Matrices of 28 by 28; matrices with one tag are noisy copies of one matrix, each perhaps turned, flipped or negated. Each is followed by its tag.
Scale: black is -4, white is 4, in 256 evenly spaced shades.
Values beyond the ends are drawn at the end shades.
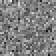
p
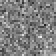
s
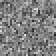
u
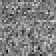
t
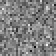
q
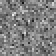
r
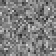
q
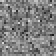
t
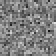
u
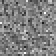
t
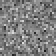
p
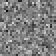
u
